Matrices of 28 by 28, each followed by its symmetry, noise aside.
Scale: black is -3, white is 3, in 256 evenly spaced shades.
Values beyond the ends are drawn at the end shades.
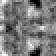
mirrored top to bottom.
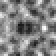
mirrored top to bottom.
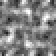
same after a half turn.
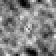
same after a half turn.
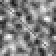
same after a half turn.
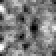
mirrored top to bottom.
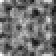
mirrored top to bottom.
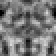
mirrored left to right.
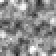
same after a half turn.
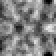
mirrored top to bottom.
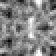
mirrored top to bottom.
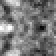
mirrored top to bottom.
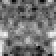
mirrored left to right.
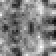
mirrored top to bottom.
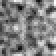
mirrored top to bottom.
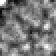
symmetric.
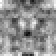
mirrored left to right.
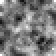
symmetric.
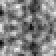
mirrored top to bottom.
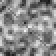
same after a half turn.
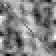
same after a half turn.
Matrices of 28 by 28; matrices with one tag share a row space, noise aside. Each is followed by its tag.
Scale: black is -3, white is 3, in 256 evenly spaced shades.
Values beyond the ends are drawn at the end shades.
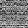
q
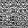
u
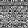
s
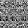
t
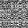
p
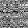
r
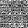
s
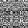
r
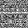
t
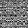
q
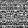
q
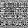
t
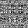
s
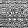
s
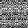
s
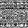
q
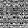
r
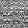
r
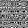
p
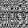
p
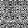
t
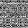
u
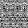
t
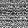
u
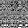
p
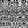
p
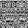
q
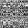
r
